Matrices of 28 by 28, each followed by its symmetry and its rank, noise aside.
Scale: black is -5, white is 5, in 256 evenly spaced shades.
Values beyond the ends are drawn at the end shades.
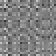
no symmetry, rank two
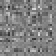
antisymmetric, rank two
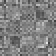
symmetric, rank four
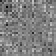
symmetric, rank three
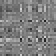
no symmetry, rank two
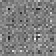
symmetric, rank four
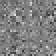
symmetric, rank four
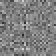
no symmetry, rank three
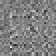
no symmetry, rank four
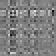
antisymmetric, rank two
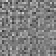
antisymmetric, rank four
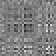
symmetric, rank two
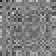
symmetric, rank three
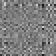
no symmetry, rank four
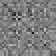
symmetric, rank four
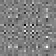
symmetric, rank two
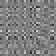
antisymmetric, rank two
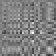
symmetric, rank two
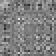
symmetric, rank four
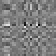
no symmetry, rank two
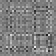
antisymmetric, rank two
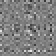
antisymmetric, rank two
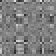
no symmetry, rank two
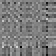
no symmetry, rank two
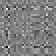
no symmetry, rank three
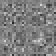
symmetric, rank three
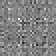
symmetric, rank four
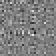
antisymmetric, rank four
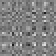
symmetric, rank two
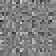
antisymmetric, rank four
